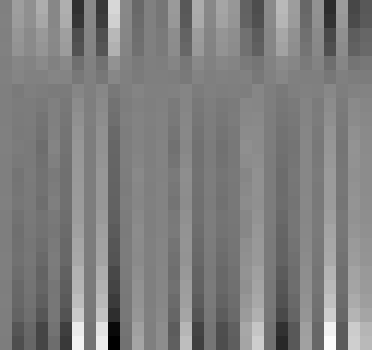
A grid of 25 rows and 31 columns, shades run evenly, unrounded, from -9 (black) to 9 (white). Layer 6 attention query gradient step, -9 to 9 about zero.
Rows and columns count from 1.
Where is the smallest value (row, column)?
25, 10
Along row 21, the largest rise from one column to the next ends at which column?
7
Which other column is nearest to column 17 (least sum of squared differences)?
6
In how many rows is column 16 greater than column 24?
19
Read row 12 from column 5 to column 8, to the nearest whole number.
0 -1 2 0
